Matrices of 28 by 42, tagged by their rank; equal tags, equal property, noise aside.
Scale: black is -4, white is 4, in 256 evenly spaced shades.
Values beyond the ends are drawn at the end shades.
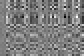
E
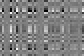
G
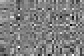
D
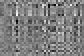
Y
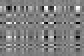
G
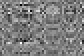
D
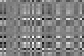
G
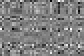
Y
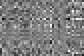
D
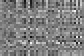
Y
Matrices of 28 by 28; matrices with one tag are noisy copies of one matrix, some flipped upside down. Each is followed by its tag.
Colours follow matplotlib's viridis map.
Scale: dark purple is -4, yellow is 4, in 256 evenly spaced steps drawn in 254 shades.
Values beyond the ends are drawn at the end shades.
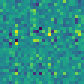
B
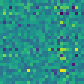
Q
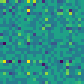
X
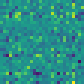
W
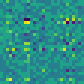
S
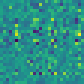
B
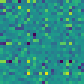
X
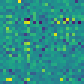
S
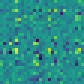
B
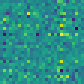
Q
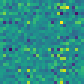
Q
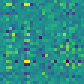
S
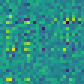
S
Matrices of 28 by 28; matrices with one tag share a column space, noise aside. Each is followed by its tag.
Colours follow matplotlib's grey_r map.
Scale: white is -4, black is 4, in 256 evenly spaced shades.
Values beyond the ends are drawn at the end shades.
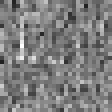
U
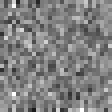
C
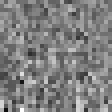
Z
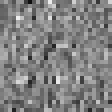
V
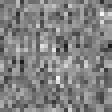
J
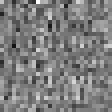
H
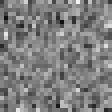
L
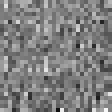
C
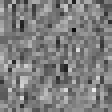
H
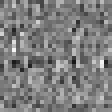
J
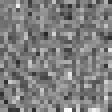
Z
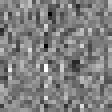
J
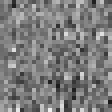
Z
